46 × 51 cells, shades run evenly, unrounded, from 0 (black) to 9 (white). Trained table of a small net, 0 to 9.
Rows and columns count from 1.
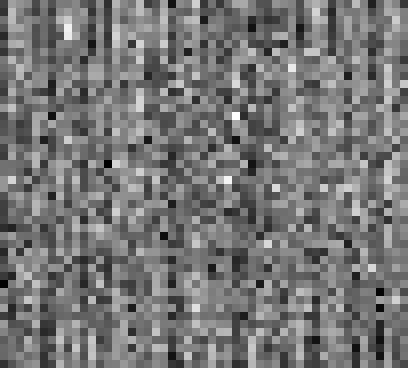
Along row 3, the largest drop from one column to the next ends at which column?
26
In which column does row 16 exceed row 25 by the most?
7
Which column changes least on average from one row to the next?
16
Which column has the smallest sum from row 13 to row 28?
32
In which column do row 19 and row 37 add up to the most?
34
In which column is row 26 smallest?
22
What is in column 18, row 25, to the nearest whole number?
5
